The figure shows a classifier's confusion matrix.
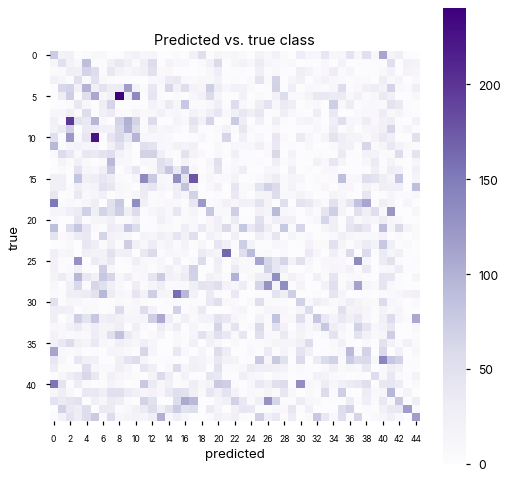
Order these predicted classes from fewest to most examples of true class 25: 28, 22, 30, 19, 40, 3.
19, 22, 40, 30, 28, 3
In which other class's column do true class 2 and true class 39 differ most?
13
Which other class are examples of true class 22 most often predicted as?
6
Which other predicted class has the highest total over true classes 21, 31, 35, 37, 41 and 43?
40
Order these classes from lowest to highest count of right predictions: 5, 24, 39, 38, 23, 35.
35, 38, 39, 23, 24, 5
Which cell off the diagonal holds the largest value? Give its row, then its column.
5, 8
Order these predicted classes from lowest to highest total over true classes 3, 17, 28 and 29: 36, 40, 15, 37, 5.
36, 40, 37, 5, 15
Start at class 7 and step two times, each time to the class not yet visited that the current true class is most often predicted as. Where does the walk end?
9
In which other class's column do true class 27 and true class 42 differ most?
26
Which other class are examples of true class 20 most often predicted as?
33
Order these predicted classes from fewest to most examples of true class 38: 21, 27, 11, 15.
21, 27, 11, 15
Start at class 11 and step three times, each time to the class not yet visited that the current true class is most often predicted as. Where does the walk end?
30
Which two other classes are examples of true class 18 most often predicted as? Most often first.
0, 10
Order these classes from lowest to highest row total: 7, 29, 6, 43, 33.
7, 6, 33, 29, 43
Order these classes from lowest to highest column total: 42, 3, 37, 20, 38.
42, 37, 38, 20, 3
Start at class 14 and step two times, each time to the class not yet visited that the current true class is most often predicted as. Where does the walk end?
44
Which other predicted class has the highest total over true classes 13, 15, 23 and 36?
11
